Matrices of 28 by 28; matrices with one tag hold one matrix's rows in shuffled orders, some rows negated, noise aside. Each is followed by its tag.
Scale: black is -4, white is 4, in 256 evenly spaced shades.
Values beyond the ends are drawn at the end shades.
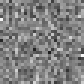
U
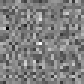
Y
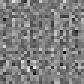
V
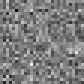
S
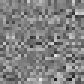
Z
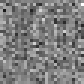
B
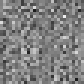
V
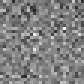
V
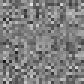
S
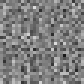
V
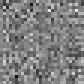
S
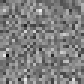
Y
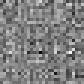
Z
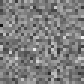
U
